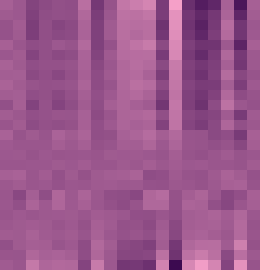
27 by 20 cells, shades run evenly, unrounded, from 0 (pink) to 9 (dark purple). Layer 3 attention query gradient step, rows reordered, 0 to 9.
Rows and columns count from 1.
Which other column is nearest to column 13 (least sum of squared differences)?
15
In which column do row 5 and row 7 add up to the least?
14
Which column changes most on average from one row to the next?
19
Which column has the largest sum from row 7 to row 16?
16
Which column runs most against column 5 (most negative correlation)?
18
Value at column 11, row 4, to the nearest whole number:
3
